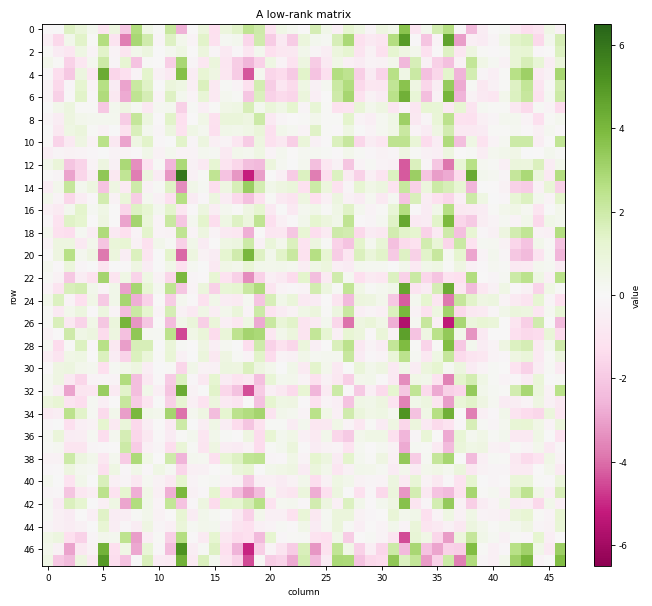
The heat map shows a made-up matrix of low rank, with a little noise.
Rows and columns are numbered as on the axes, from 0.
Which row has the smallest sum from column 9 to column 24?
13
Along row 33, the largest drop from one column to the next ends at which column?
8
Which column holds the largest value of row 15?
12
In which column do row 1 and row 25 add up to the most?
32
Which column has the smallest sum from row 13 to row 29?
7
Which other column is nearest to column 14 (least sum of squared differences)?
9
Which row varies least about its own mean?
11
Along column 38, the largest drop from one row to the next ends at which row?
14
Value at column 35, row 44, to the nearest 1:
-1
